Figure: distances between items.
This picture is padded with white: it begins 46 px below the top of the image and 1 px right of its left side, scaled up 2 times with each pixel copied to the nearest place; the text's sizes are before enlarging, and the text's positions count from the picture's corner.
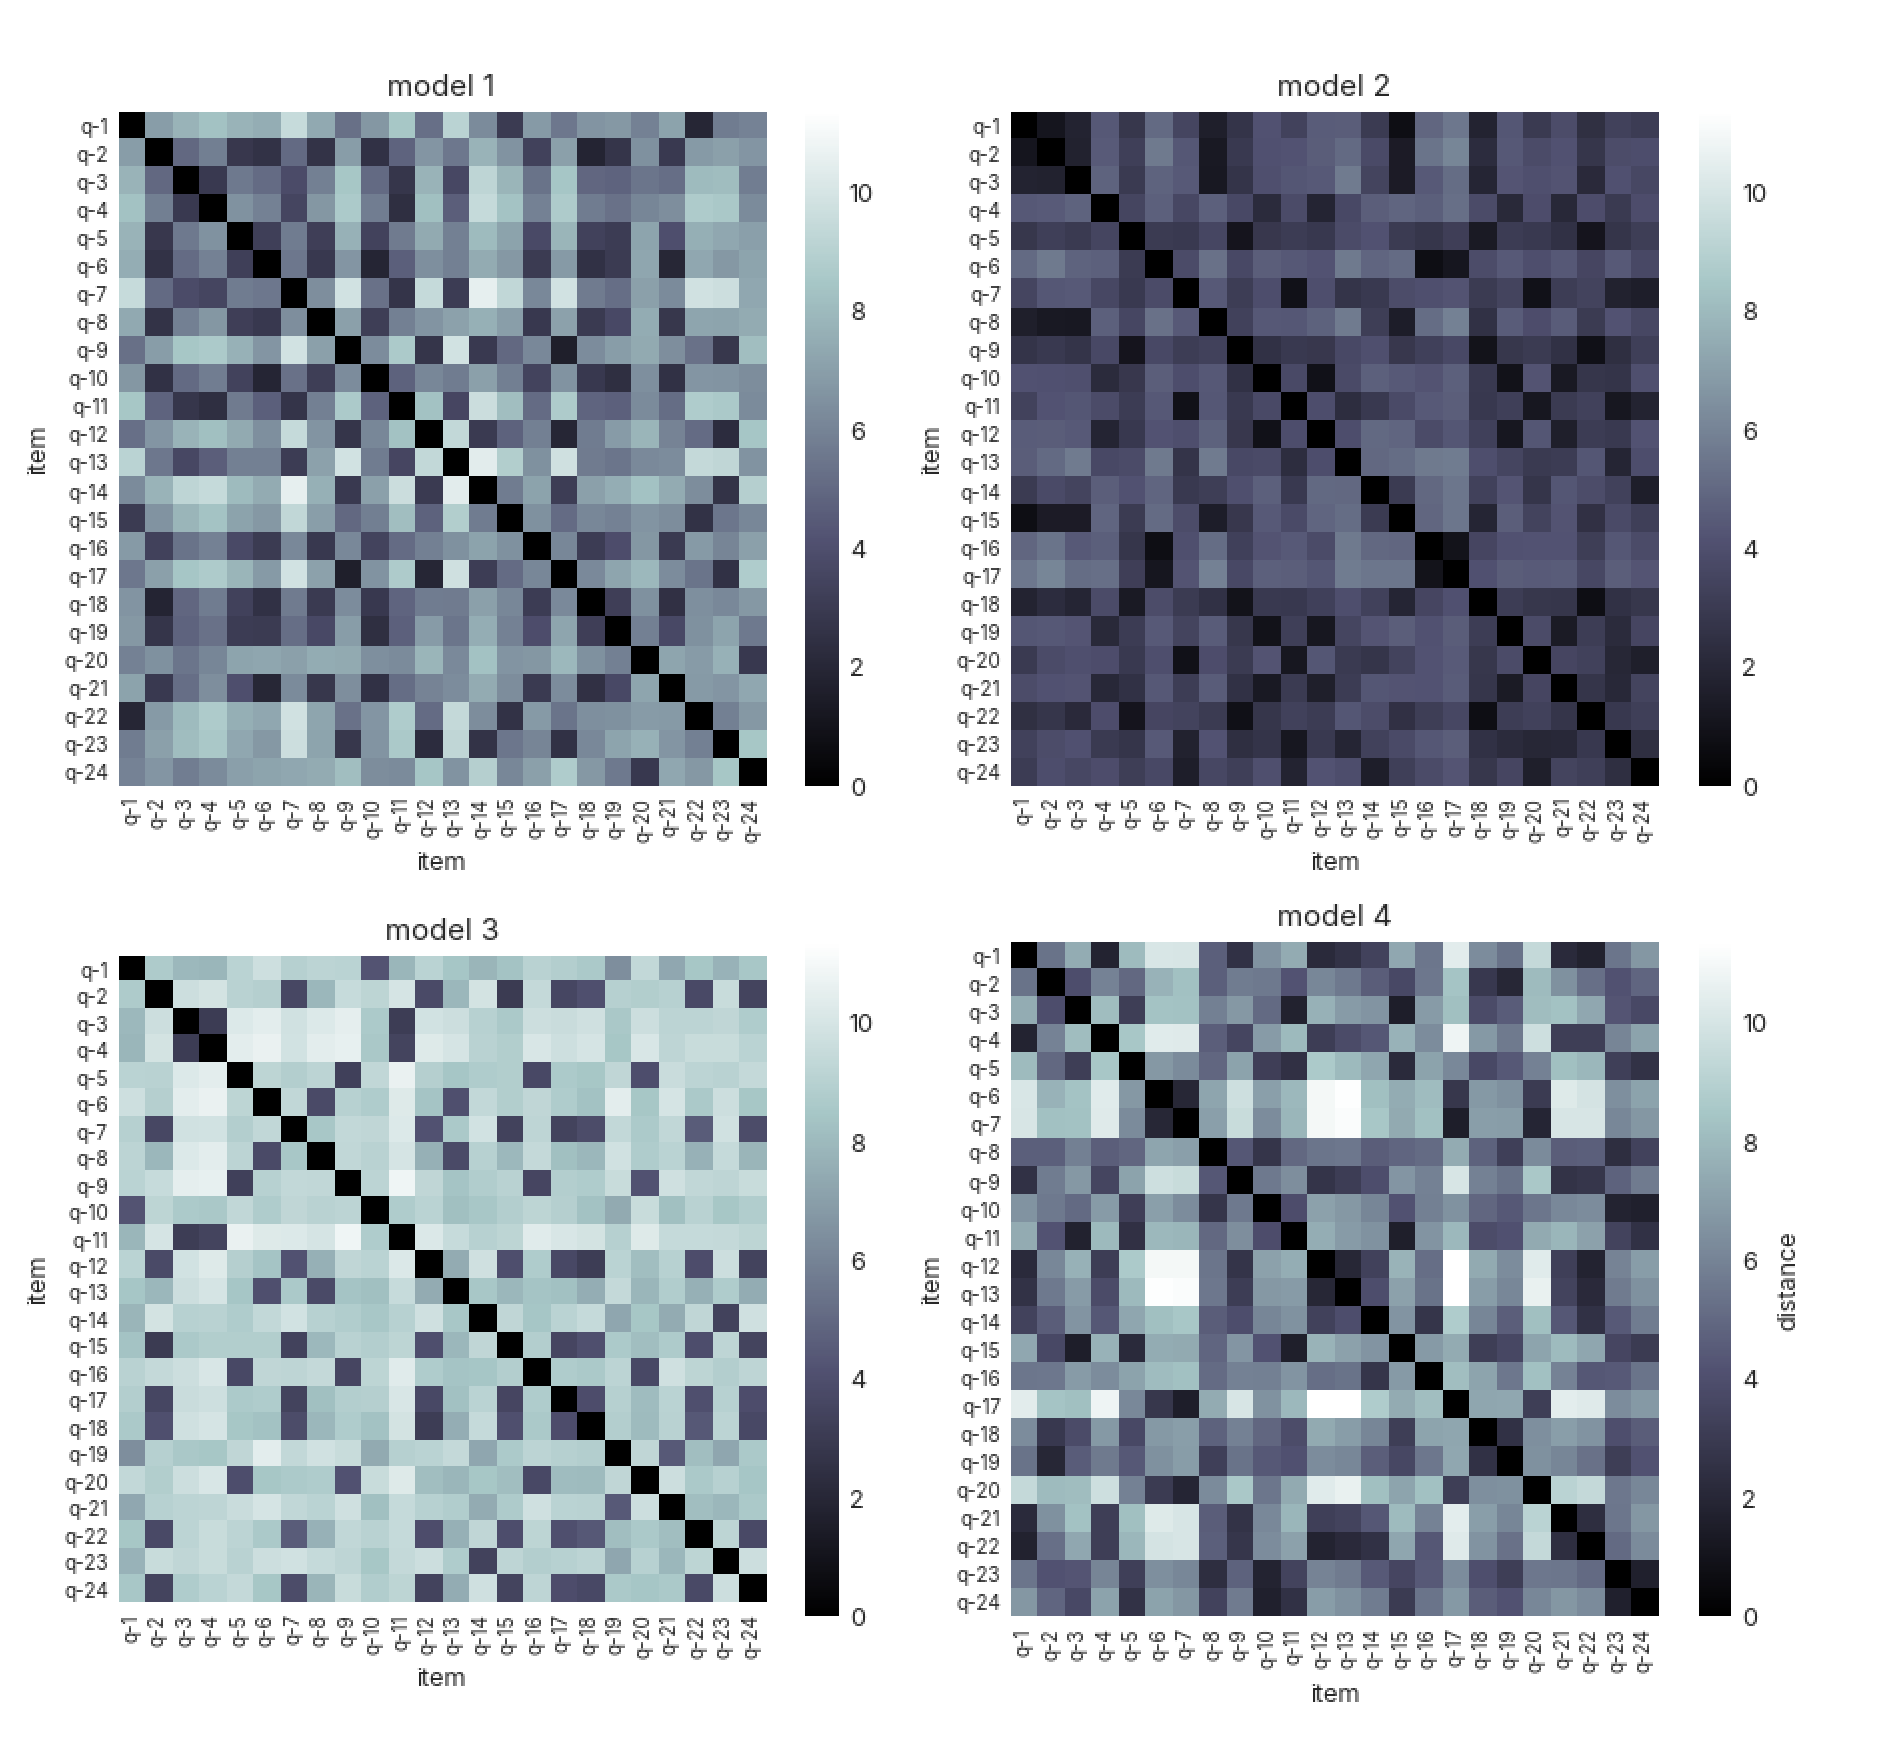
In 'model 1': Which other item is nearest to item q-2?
q-18
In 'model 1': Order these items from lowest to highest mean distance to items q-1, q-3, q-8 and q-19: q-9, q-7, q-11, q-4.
q-11, q-4, q-7, q-9
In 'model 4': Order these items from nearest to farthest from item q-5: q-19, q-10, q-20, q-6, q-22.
q-10, q-19, q-20, q-6, q-22
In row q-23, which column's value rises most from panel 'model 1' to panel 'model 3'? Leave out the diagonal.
q-12
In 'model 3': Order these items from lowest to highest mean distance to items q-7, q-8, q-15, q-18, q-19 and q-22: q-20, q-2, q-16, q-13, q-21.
q-2, q-13, q-21, q-20, q-16
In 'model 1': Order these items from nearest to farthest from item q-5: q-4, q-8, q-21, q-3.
q-8, q-21, q-3, q-4
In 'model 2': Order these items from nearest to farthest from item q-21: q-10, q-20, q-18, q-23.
q-10, q-23, q-18, q-20
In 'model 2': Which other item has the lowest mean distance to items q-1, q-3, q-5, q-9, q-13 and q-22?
q-18
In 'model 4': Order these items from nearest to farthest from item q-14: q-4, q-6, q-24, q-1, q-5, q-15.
q-1, q-4, q-24, q-15, q-5, q-6
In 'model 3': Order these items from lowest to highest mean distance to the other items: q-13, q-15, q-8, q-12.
q-15, q-12, q-13, q-8
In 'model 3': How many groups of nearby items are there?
7
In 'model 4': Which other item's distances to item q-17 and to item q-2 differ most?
q-7
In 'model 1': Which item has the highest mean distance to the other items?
q-14
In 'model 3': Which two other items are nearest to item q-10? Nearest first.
q-1, q-19
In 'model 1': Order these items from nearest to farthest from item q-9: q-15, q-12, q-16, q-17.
q-17, q-12, q-15, q-16
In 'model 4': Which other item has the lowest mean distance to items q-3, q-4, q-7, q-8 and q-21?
q-23
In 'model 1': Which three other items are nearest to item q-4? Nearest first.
q-11, q-3, q-7
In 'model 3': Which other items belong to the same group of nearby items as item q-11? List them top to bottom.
q-3, q-4
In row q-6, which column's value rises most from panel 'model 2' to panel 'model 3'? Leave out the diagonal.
q-16
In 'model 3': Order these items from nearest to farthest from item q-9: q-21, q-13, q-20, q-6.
q-20, q-13, q-6, q-21
